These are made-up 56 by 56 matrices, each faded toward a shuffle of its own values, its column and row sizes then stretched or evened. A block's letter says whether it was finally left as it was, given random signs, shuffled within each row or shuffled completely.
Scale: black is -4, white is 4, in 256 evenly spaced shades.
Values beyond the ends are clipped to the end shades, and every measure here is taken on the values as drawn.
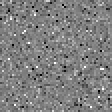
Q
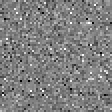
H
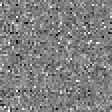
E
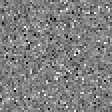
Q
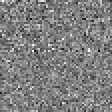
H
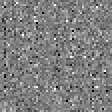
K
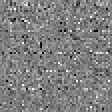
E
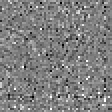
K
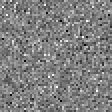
Q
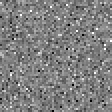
Q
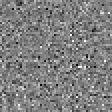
E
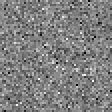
Q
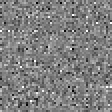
K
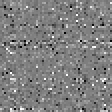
E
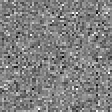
K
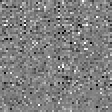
E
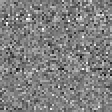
H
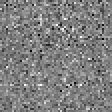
K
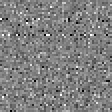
H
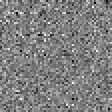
E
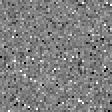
Q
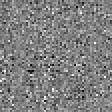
K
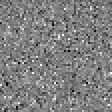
Q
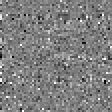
E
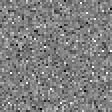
Q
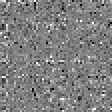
E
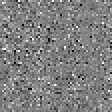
E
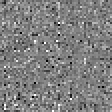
K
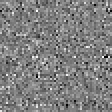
E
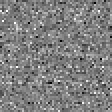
H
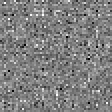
E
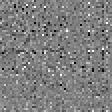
K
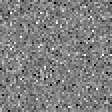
Q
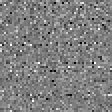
H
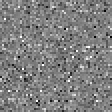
H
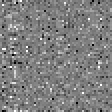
E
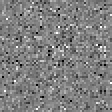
E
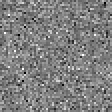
Q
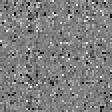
K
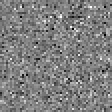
K
